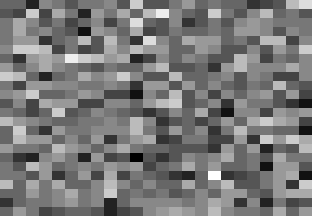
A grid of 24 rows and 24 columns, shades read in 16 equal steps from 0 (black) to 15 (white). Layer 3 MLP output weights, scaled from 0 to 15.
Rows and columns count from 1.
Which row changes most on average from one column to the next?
2
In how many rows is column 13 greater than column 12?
9
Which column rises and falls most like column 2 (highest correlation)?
11
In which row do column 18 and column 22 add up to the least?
12
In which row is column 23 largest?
16
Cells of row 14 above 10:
3
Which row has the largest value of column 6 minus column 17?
7
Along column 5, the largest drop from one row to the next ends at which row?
14
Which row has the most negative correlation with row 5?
4
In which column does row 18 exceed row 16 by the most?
18
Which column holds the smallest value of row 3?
15
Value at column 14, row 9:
11
